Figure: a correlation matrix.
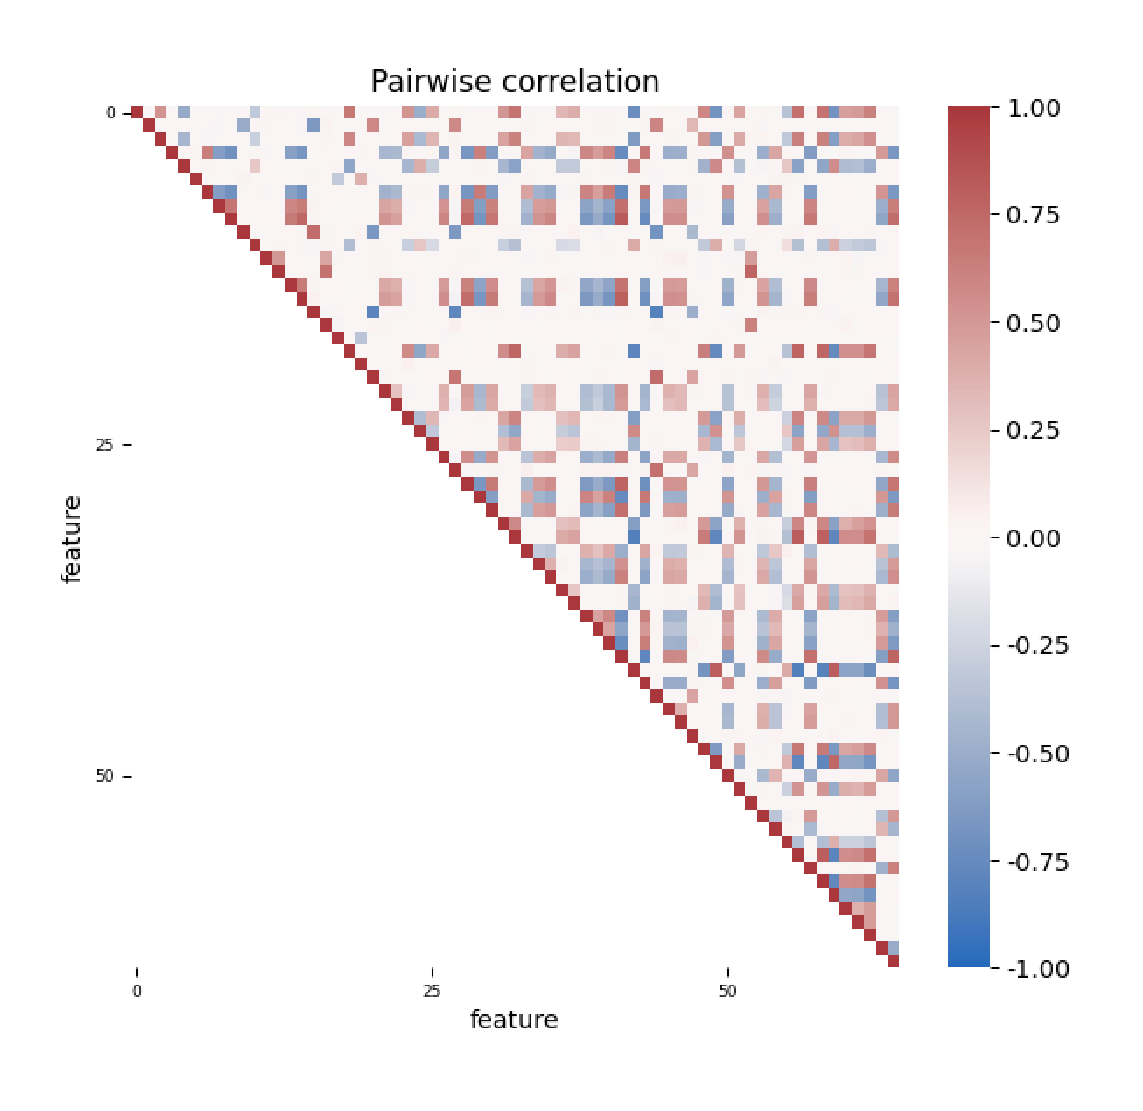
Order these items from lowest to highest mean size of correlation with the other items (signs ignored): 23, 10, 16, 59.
16, 10, 23, 59
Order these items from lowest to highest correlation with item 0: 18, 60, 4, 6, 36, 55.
4, 55, 6, 36, 60, 18
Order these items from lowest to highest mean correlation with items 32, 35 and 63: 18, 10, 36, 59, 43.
59, 10, 43, 36, 18
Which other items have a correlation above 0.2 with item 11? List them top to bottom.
12, 16, 52
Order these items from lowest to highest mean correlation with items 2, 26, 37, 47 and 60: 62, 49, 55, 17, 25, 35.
49, 55, 17, 35, 25, 62
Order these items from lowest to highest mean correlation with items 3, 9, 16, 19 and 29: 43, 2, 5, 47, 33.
47, 2, 5, 33, 43
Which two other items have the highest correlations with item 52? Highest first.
12, 16
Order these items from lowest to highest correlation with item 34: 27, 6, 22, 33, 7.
6, 33, 27, 22, 7
